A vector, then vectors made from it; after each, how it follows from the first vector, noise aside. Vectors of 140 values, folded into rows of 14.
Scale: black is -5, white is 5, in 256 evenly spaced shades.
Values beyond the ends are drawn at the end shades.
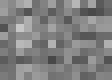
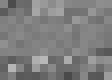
wrapped around, partly zeroed.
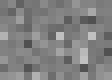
reversed, partly zeroed.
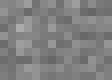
shrunk.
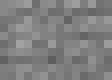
shrunk.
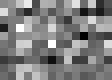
scaled up.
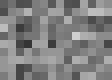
negated.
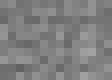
reversed, shrunk.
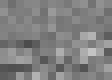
reversed, partly zeroed.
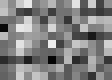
scaled up.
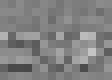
reversed, partly zeroed.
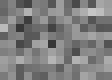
negated.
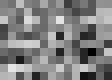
reversed, negated, scaled up.
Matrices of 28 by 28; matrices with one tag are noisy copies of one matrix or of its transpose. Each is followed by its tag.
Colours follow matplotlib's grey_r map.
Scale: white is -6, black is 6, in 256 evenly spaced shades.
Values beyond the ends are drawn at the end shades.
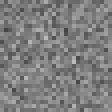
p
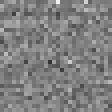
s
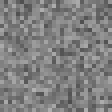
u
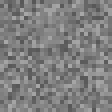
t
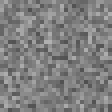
s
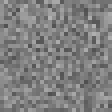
s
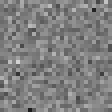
t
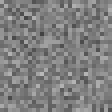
t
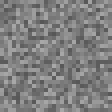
t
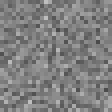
p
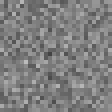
p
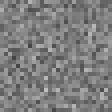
s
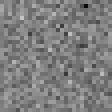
s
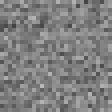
u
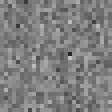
u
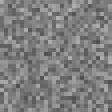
t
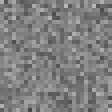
u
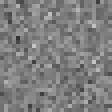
u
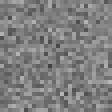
s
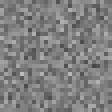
t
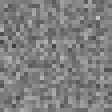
t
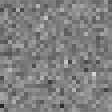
p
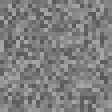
p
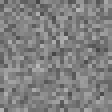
p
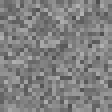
t
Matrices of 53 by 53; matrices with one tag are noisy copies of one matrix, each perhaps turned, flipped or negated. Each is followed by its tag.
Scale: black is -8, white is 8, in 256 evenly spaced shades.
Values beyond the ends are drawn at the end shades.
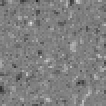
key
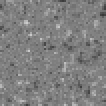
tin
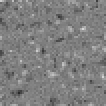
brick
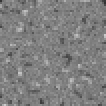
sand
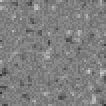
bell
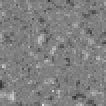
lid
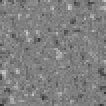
bell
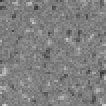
bell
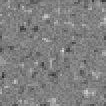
brick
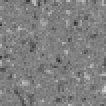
key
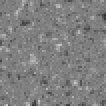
key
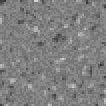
sand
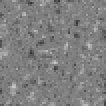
brick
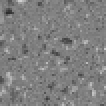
lid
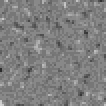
sand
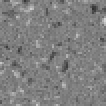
lid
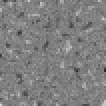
sand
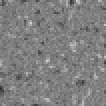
key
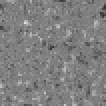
tin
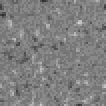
tin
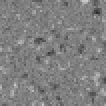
lid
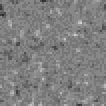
tin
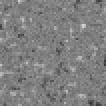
tin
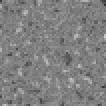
sand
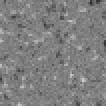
tin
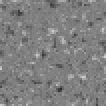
brick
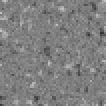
bell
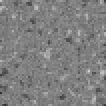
bell
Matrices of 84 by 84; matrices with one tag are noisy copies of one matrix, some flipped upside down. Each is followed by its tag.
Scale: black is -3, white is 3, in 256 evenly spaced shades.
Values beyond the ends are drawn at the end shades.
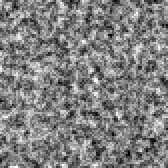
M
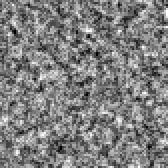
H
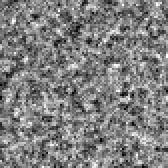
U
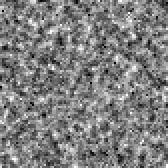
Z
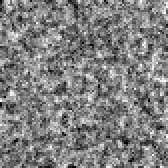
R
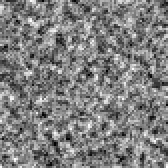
Z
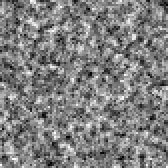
Z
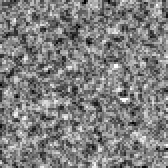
U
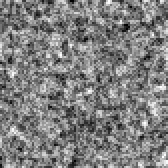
R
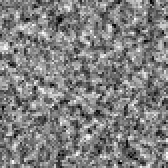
H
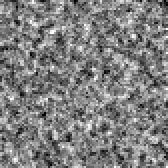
Z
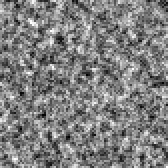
Z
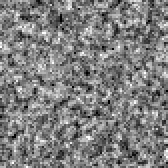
H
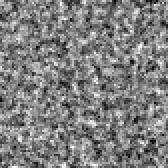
M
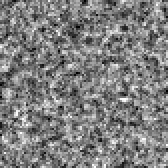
U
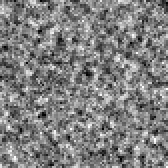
Z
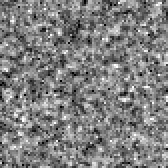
U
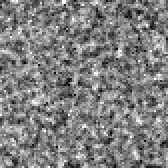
M
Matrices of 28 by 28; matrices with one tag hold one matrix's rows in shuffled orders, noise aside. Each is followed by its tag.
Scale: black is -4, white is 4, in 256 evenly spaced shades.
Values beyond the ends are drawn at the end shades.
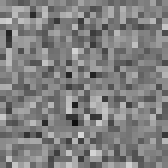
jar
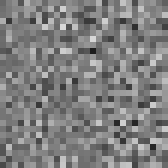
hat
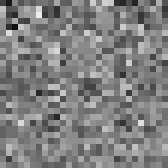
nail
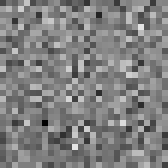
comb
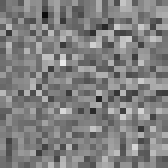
hat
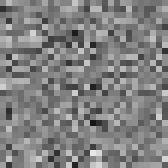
jar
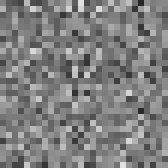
comb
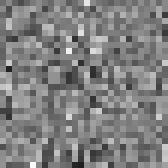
jar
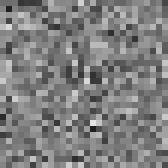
jar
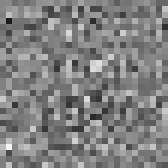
jar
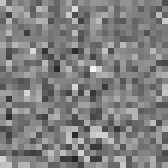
jar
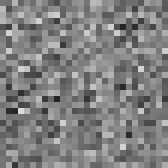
nail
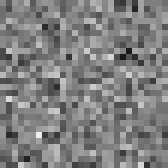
nail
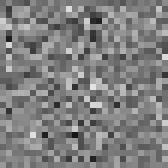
jar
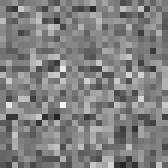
nail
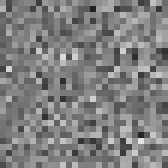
hat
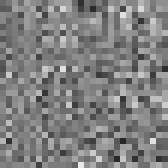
hat
